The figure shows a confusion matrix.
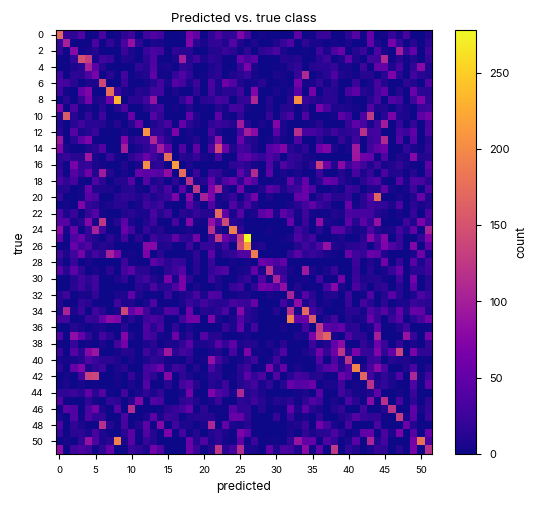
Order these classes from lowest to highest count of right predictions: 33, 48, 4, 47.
48, 33, 4, 47
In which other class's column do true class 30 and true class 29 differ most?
34
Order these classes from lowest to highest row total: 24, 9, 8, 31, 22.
9, 31, 22, 24, 8
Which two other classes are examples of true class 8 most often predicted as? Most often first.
33, 27
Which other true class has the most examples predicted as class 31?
14
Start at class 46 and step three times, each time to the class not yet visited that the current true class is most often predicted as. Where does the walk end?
18
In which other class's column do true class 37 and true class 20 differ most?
36
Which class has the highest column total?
25
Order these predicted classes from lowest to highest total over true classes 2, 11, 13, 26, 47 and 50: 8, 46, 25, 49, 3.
46, 3, 8, 49, 25
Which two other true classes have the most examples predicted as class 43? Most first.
10, 50
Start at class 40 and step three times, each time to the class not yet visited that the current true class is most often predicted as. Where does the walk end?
4
